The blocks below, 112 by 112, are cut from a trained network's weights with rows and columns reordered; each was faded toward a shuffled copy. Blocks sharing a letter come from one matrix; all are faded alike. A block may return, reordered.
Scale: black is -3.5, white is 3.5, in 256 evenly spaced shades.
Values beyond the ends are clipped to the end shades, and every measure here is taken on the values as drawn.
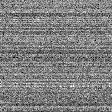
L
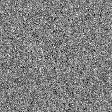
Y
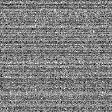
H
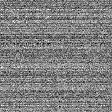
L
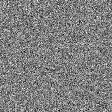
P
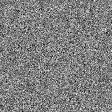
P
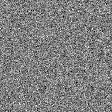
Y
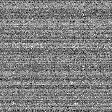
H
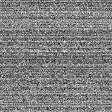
H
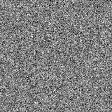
P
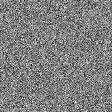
Y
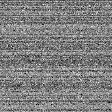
H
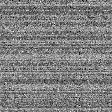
H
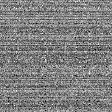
H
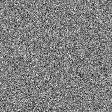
P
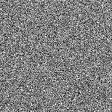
P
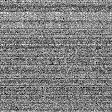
L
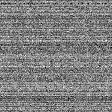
L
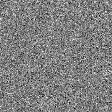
Y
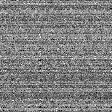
H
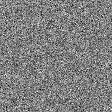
P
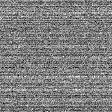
L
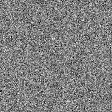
P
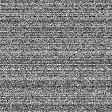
L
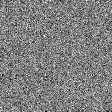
Y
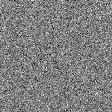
Y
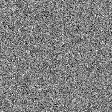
Y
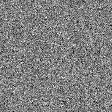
Y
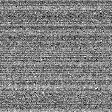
H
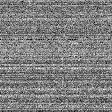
L
